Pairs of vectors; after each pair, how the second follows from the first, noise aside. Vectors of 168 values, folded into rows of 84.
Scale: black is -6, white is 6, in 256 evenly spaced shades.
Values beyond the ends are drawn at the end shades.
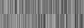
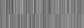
wrapped around, shrunk.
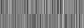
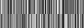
negated, scaled up.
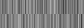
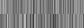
shuffled.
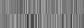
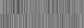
wrapped around, shrunk.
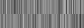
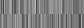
shuffled.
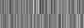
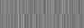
wrapped around, shrunk.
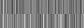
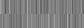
wrapped around, shrunk.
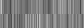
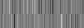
wrapped around, negated, partly zeroed.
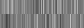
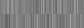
shrunk.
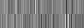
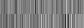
negated.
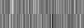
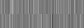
shrunk.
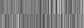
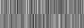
shuffled.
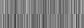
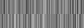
negated.
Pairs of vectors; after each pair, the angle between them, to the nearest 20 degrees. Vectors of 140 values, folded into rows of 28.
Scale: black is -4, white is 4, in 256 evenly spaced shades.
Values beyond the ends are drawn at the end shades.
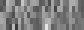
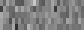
60 degrees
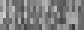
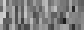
40 degrees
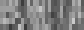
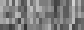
40 degrees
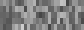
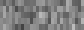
140 degrees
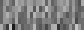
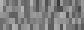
100 degrees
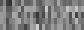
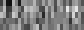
40 degrees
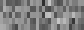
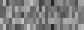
80 degrees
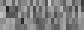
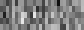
120 degrees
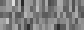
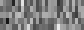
160 degrees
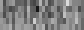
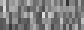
120 degrees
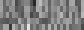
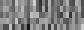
160 degrees
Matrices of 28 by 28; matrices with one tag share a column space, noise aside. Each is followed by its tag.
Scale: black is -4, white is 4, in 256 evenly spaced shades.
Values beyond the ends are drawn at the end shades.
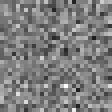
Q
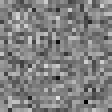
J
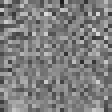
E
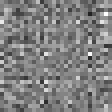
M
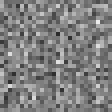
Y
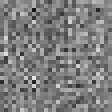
M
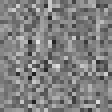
J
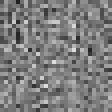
M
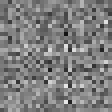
M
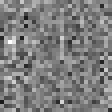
J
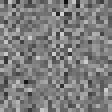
E
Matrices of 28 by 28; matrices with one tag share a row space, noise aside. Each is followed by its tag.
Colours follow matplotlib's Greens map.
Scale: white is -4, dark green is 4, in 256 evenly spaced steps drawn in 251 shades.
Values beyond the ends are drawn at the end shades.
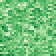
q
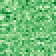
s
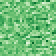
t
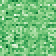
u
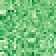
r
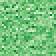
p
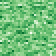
q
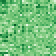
s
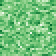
t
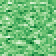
q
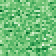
t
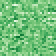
u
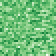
t
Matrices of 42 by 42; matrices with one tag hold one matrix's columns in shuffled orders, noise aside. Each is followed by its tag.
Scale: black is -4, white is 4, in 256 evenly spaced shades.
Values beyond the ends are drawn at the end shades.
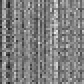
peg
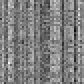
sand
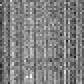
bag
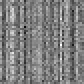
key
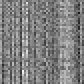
bag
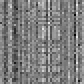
sand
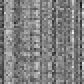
peg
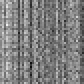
peg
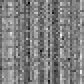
bag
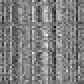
key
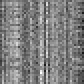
bag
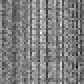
peg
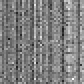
sand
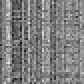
sand
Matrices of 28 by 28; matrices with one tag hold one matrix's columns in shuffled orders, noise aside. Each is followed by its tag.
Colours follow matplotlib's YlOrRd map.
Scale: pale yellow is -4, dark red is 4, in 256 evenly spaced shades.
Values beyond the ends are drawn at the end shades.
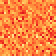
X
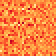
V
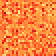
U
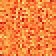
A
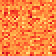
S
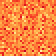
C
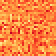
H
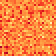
S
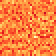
X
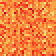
U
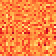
H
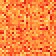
C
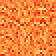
V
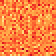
C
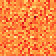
A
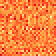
C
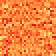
V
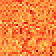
H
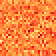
X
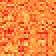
H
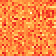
S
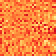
H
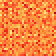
U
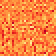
H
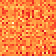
S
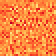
V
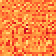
H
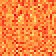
C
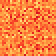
A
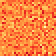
S
